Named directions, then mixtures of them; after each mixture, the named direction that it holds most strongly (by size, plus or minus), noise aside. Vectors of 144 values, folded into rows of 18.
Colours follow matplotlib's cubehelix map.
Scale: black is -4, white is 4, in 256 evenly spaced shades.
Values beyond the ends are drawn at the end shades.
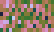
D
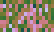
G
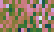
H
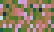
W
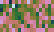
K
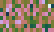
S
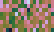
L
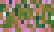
K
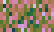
G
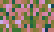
S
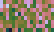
L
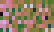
D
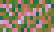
G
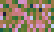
W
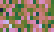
K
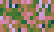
K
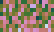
H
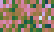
H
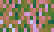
G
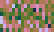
D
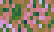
K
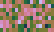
S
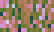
H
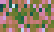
K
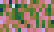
K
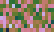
K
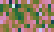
K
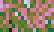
L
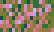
G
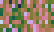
K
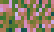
L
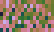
D
